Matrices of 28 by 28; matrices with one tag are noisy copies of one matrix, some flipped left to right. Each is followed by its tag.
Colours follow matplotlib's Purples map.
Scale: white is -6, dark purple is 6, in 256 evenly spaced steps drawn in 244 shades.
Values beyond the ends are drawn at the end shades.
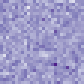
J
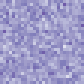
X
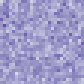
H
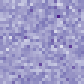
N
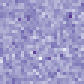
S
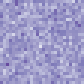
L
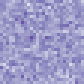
H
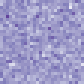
H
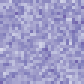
L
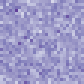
J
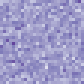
H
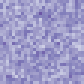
X
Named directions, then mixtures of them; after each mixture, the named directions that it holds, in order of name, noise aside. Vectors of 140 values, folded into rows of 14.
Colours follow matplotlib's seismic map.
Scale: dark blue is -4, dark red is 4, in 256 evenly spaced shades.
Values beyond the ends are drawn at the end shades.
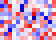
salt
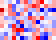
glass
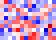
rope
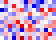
glass, rope.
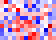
rope.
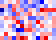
glass.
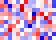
salt.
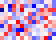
glass, salt.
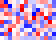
salt.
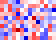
glass, rope.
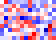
rope.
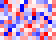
salt.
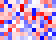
salt.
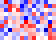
rope, salt.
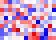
glass, rope.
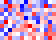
rope, salt.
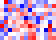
rope, salt.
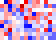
rope, salt.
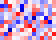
salt.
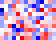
glass.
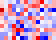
glass.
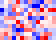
glass.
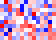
rope, salt.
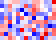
rope, salt.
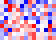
rope, salt.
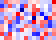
rope, salt.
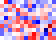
rope.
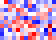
rope.
